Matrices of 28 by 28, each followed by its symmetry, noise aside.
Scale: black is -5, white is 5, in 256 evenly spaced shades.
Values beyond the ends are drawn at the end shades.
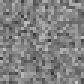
no symmetry.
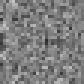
mirrored top to bottom.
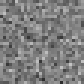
antisymmetric.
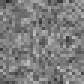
mirrored top to bottom.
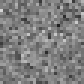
symmetric across the other diagonal.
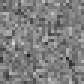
symmetric across the other diagonal.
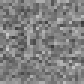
mirrored top to bottom.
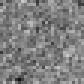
no symmetry.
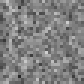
mirrored top to bottom.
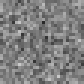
symmetric across the other diagonal.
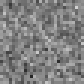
symmetric across the other diagonal.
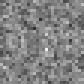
mirrored top to bottom.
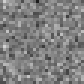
symmetric across the other diagonal.
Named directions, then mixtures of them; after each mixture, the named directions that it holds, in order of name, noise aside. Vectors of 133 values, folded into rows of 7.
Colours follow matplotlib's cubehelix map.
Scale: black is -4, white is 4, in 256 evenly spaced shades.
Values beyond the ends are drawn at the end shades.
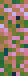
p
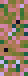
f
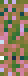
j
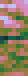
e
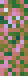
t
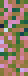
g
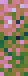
e, f, t.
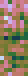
e, j, t.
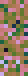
f.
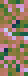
f, g, p.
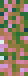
g, j.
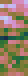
e.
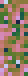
f, j, t.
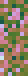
g, j, t.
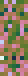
j.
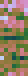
e, j.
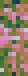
e, p.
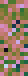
f.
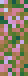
t.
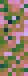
g, t.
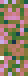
j, t.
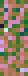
g.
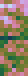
e.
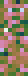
g, p.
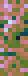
e, g, t.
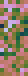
e, g.
